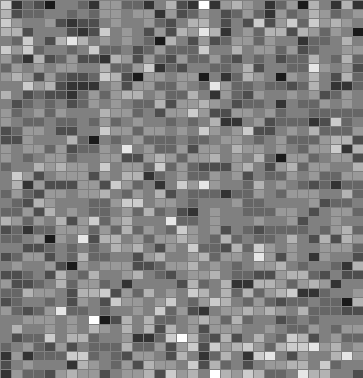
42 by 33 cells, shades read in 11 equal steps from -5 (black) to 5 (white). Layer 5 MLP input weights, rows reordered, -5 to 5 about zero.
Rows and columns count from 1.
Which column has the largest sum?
12
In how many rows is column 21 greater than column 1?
16
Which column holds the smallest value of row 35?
19
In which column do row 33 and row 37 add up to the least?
28
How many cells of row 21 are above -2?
25
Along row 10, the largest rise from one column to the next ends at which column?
20
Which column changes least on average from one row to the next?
30
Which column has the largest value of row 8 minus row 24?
29
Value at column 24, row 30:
1
